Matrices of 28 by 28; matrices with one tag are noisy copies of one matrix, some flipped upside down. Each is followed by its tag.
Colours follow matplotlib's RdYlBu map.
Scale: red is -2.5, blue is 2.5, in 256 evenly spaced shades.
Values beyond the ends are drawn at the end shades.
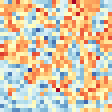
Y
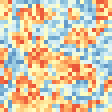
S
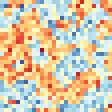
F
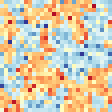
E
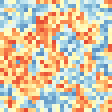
F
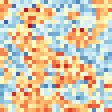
S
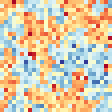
E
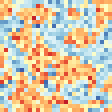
S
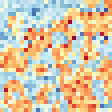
Y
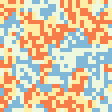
E
